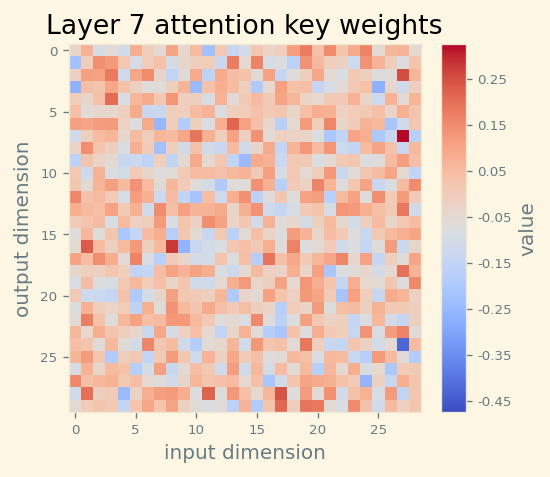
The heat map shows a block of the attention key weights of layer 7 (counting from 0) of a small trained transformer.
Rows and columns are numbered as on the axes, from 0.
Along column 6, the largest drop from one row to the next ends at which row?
25
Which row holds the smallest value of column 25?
3
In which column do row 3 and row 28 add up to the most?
17
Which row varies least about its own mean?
5
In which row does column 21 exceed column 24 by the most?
27
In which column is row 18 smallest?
21
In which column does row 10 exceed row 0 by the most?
11
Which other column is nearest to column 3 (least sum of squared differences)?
2
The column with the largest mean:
19
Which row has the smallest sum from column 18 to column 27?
24
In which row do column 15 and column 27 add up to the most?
7
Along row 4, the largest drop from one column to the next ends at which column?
4
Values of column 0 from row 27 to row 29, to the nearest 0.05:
0.15 -0.1 -0.05
